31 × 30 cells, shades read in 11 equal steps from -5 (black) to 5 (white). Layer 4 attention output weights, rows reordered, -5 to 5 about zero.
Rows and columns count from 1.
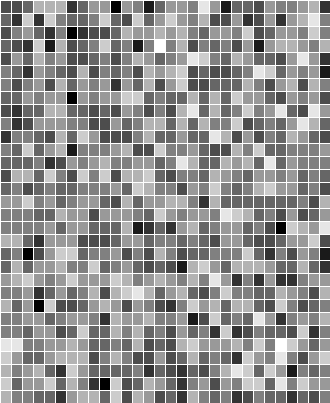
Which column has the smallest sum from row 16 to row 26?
26
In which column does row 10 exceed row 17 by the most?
28
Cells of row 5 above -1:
18
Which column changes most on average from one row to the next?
22
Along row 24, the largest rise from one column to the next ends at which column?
5
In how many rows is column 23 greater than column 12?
16
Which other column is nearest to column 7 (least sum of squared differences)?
1
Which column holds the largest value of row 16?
3
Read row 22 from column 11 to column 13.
3 2 0
